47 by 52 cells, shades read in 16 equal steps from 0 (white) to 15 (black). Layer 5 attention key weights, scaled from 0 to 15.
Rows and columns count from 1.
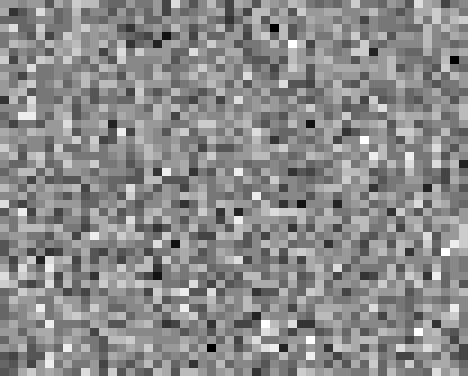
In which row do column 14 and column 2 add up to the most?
33
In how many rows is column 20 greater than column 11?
22
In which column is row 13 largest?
1
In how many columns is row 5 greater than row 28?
27
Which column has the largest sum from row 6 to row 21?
35
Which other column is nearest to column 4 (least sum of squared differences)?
7
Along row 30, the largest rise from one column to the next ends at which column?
49
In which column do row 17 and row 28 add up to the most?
39
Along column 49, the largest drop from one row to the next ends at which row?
42
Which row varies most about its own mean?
44
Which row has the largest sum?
23
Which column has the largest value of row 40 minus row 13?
29
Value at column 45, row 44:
2
